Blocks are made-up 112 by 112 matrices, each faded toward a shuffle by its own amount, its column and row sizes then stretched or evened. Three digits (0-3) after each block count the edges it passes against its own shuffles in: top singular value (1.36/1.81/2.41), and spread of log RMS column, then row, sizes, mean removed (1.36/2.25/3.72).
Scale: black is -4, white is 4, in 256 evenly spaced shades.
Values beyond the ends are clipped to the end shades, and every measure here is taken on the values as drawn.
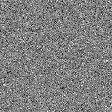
1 1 0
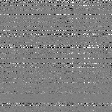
3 1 3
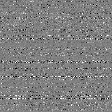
2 1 3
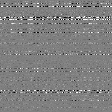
3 0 3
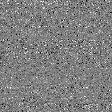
1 0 2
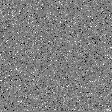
0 0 1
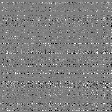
2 2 3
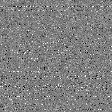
0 0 2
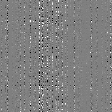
2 3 1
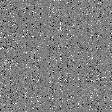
0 2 1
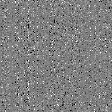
2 2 1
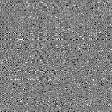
3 0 2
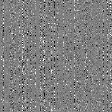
2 3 1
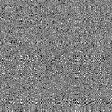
3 1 2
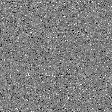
0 0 1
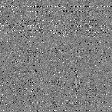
2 1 2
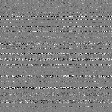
3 0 3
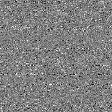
1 0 2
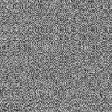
3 1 1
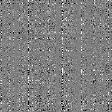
1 3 2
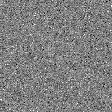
2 0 0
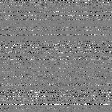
1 0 3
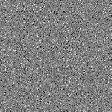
2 1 0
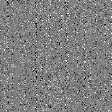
1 2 0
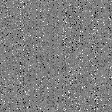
1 2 0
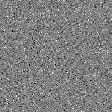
2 0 0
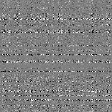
1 2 3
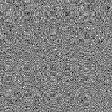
3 0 0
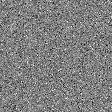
0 0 0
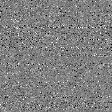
1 0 2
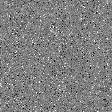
0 1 0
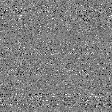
1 1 2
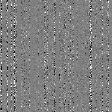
1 3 0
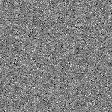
2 0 0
